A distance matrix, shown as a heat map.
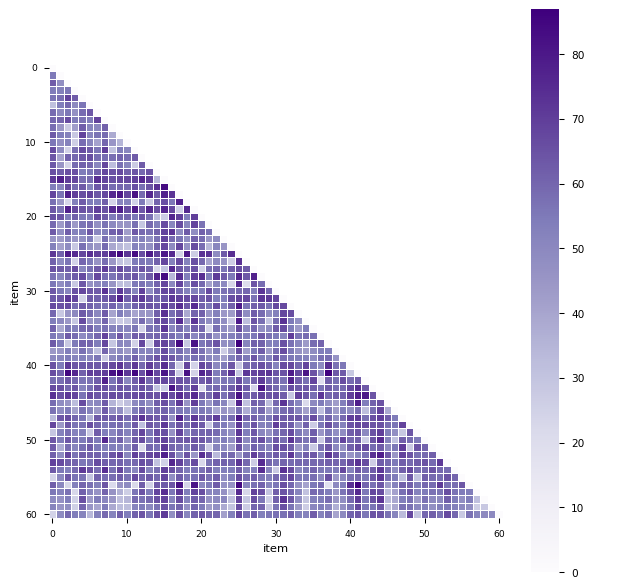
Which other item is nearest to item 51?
12
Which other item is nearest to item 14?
27
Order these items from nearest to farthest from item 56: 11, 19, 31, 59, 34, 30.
11, 34, 59, 30, 31, 19
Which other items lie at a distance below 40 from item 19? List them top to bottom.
17, 25, 40, 41
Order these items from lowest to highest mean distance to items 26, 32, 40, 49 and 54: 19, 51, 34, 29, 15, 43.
29, 34, 19, 51, 43, 15
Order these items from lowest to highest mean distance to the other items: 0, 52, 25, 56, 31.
56, 0, 52, 31, 25
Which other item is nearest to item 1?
33
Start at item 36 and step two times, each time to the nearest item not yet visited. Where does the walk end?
50
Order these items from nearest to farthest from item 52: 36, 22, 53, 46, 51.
22, 46, 36, 51, 53
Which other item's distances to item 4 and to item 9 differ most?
31
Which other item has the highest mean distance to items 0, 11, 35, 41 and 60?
15
